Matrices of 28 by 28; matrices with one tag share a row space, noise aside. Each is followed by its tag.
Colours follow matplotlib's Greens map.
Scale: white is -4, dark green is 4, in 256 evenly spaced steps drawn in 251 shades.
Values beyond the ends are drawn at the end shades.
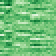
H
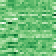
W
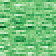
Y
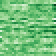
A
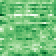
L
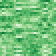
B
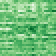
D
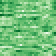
B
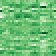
L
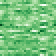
L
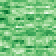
Y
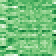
W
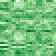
Y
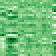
W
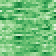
B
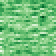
L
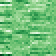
H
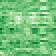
L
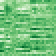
H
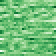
A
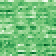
D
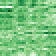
D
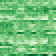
D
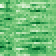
H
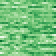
A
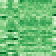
W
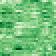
B
